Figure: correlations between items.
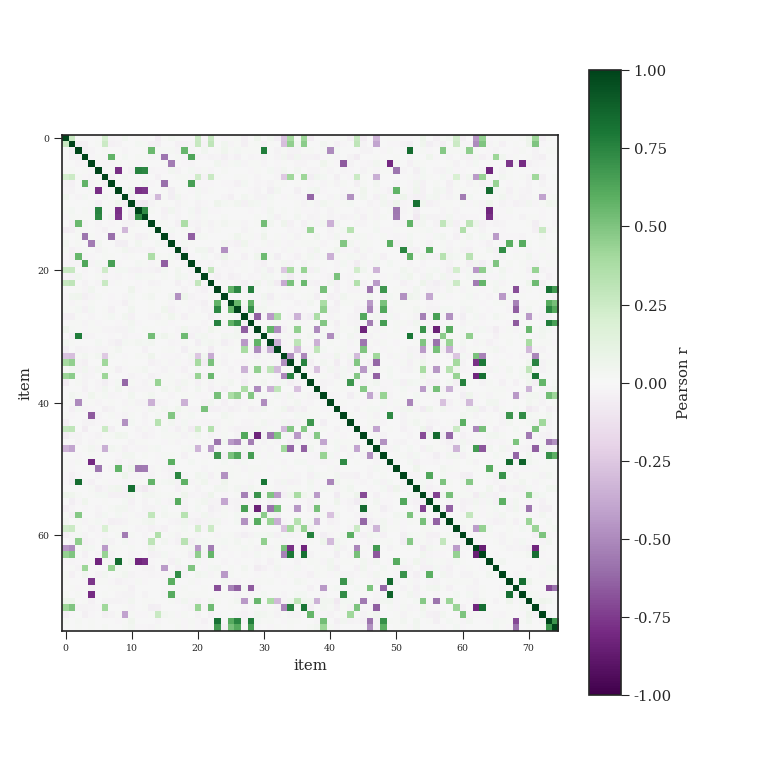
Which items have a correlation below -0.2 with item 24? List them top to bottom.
17, 51, 55, 66
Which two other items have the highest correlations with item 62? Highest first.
47, 33
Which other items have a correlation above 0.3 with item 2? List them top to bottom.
13, 18, 30, 52, 57, 61
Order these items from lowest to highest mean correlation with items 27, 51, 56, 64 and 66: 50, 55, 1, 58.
58, 1, 50, 55
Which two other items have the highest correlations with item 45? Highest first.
56, 27
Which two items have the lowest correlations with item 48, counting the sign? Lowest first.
68, 46
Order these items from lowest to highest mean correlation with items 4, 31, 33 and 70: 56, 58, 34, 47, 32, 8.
56, 32, 34, 8, 47, 58
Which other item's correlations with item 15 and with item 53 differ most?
10
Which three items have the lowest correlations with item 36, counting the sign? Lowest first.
62, 47, 33
